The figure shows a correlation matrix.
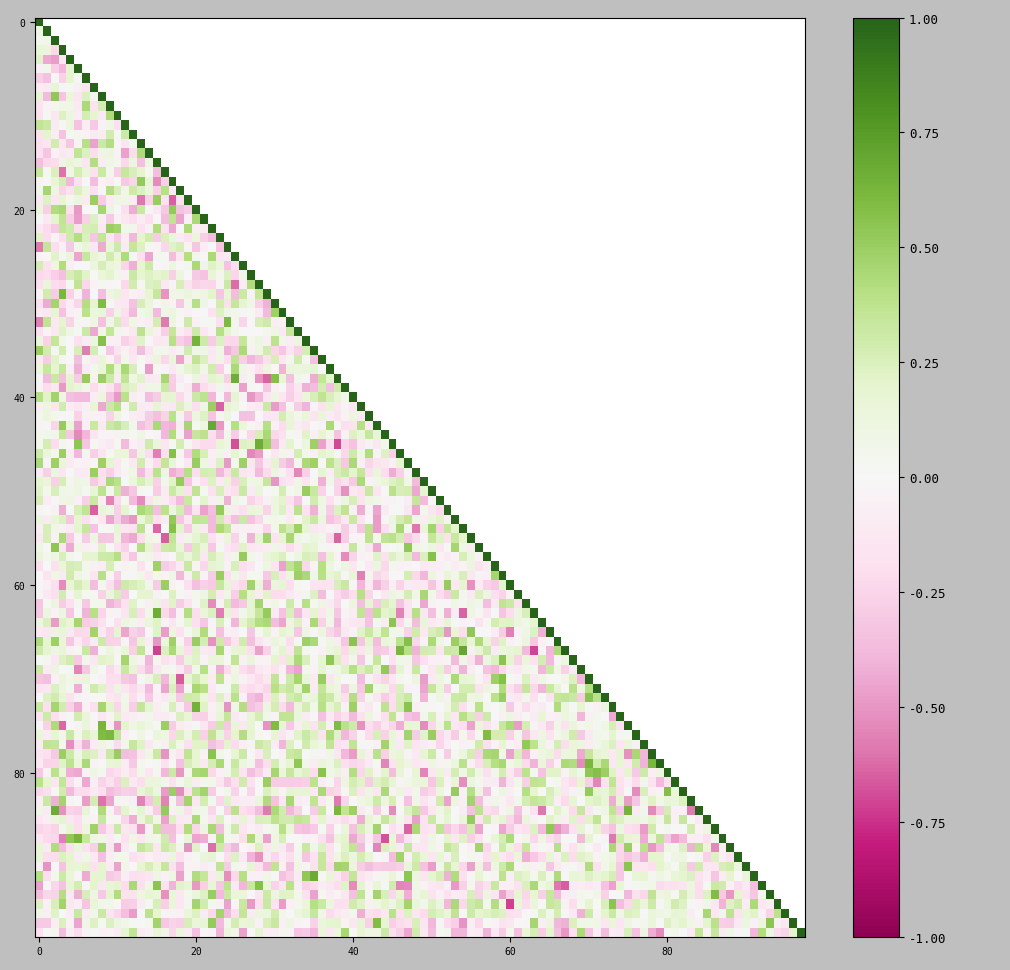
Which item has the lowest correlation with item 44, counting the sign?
87
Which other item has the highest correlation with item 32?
24
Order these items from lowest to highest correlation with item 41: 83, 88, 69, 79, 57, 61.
88, 79, 57, 83, 69, 61
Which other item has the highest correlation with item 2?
84
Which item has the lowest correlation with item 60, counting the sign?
94
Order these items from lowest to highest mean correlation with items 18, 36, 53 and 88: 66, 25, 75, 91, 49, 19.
19, 25, 49, 91, 75, 66
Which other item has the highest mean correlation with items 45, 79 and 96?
78
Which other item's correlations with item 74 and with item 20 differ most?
73
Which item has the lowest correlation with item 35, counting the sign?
6
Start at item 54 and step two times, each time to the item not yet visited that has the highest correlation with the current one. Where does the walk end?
46
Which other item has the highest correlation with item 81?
29
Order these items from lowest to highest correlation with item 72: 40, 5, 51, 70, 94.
5, 51, 94, 40, 70
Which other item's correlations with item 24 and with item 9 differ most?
76
